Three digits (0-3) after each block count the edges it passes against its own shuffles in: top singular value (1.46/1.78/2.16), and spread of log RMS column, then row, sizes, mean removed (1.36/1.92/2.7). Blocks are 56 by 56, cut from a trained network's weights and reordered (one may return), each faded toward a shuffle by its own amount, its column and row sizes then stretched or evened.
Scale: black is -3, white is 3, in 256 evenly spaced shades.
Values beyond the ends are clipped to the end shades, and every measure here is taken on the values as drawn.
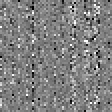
0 3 0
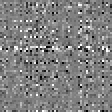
1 3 3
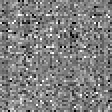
1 1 2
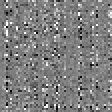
0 3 2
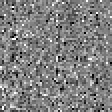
1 1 0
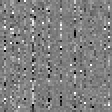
0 3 0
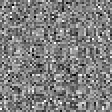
3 0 1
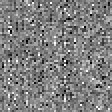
0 2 0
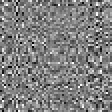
3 2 1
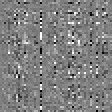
2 3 2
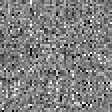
2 1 1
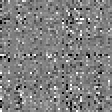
0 3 2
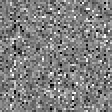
0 2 0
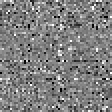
1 1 2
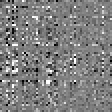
2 3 3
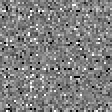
1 0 1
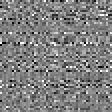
3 1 3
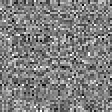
3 0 1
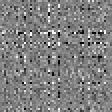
2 3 2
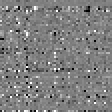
0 2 3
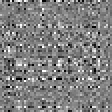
3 2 3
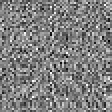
3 2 0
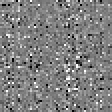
0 3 2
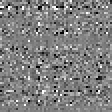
0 2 3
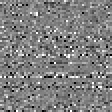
1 0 3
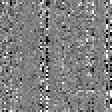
2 3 0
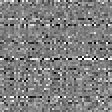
3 0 3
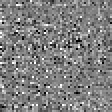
0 2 2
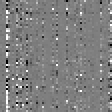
2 3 1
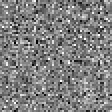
2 2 1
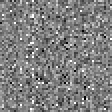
0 2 0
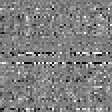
3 1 3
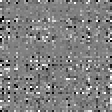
0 3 3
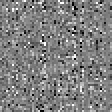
0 3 1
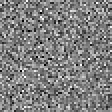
1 0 1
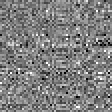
2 1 2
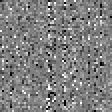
0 3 0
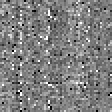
1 2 0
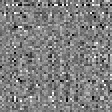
2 1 2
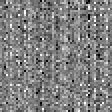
2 2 1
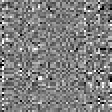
3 2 1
